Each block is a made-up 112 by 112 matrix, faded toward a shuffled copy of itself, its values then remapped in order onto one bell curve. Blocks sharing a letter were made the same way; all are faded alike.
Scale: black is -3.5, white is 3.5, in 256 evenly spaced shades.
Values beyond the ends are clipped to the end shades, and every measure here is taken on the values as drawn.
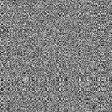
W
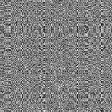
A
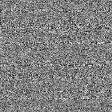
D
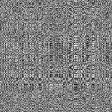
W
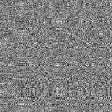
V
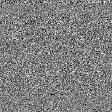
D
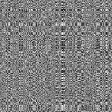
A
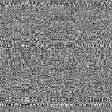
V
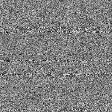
D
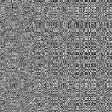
A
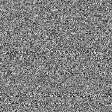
D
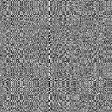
A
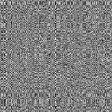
A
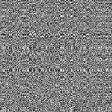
W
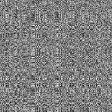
W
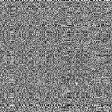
V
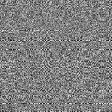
V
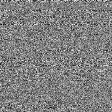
D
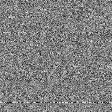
D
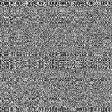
V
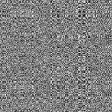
W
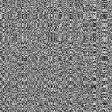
A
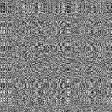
W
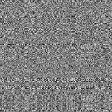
V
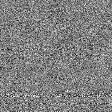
D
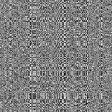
A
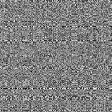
V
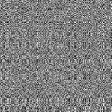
W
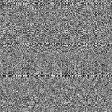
V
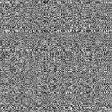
V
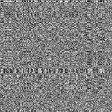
V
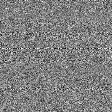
D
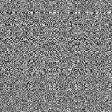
V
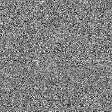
D
